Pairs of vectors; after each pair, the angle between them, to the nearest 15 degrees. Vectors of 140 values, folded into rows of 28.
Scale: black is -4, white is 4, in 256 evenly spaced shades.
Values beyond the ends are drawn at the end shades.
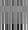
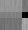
90 degrees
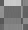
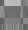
15 degrees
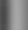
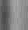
15 degrees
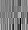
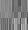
45 degrees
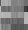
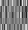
90 degrees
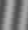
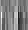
105 degrees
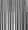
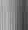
60 degrees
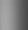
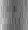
75 degrees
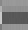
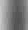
75 degrees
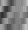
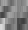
60 degrees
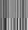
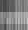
60 degrees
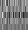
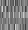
135 degrees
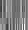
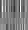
60 degrees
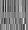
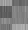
105 degrees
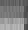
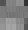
45 degrees
